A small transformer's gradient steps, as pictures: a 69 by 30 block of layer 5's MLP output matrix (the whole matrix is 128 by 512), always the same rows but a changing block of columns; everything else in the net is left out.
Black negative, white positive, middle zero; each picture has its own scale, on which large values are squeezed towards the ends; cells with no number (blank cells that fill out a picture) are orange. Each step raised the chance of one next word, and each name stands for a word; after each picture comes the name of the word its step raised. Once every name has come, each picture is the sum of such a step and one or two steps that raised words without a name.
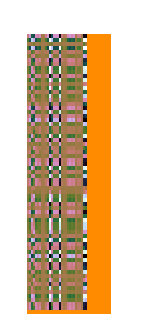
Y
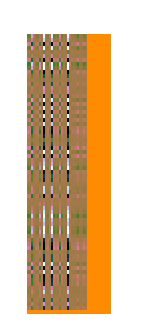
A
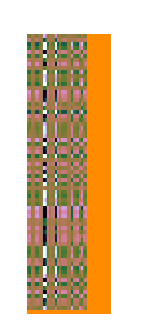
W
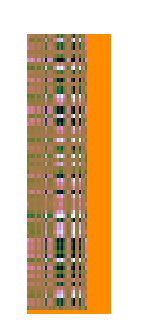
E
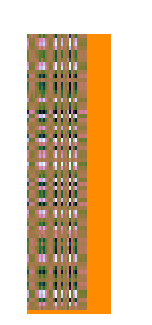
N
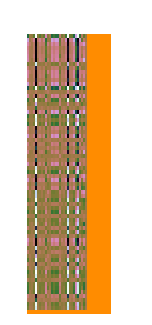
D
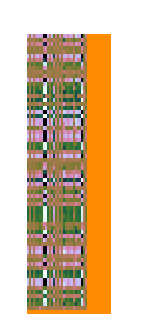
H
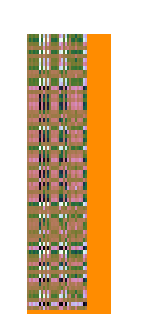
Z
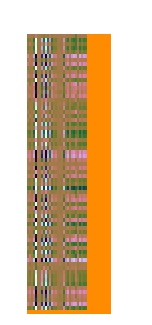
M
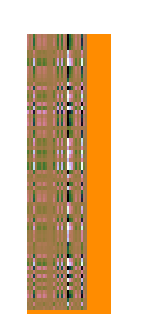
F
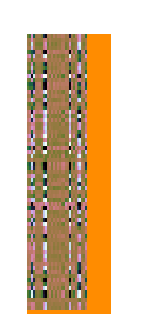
N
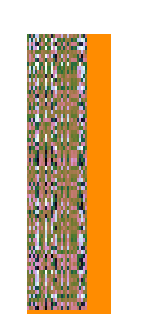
Y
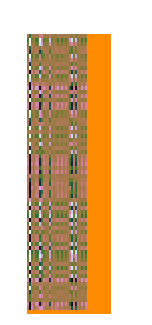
Z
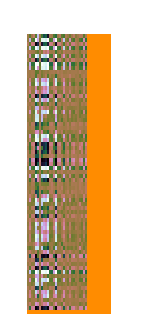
Y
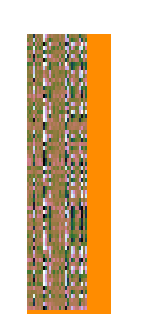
W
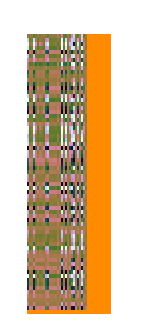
N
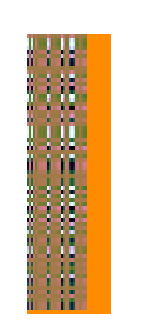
E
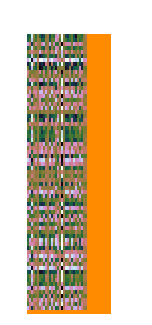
E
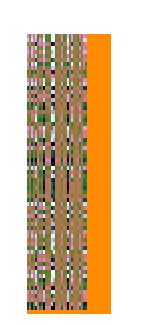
Z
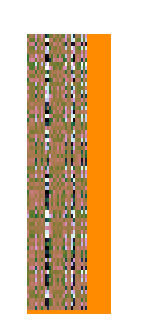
E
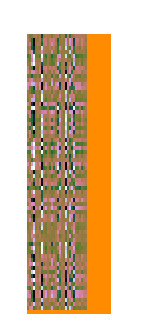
F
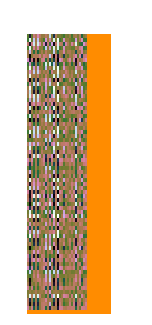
E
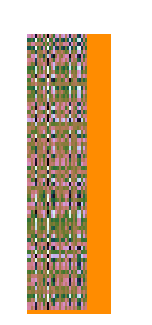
Y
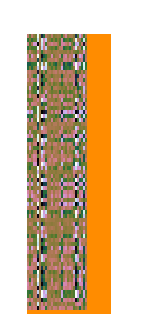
N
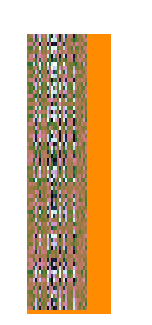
H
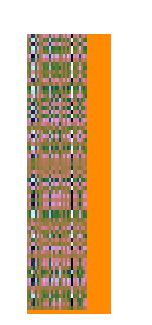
H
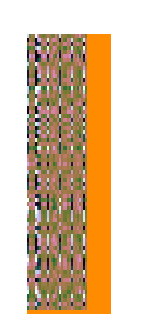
D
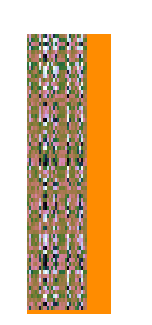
Y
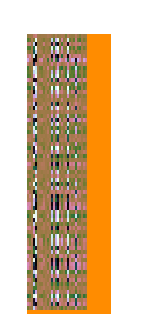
E
